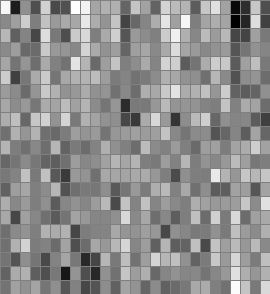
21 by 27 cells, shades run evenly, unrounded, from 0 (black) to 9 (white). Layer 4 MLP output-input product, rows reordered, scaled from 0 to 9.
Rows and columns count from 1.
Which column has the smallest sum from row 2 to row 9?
24
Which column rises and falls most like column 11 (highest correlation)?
22
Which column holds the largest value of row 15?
27
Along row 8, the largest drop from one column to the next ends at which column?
13
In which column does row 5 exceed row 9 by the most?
18
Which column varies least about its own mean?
11
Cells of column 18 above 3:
19
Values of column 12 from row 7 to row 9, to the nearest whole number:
4 5 5
